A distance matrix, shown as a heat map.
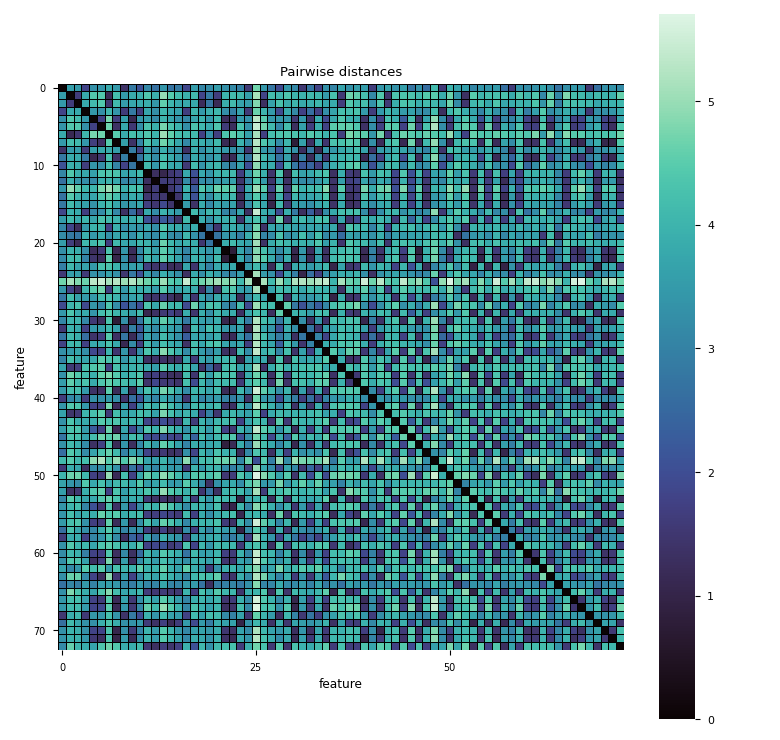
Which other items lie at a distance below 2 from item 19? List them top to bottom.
51, 62, 64
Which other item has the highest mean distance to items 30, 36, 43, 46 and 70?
25
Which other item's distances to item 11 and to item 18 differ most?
13
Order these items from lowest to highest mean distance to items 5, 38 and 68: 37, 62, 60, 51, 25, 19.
60, 37, 19, 51, 62, 25
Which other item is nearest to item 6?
1
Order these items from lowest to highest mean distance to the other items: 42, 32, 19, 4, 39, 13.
32, 4, 39, 19, 13, 42
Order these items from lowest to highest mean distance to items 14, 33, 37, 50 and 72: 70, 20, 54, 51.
70, 54, 51, 20
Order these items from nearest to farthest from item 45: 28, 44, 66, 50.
28, 66, 44, 50
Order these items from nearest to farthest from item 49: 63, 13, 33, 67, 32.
33, 32, 63, 67, 13
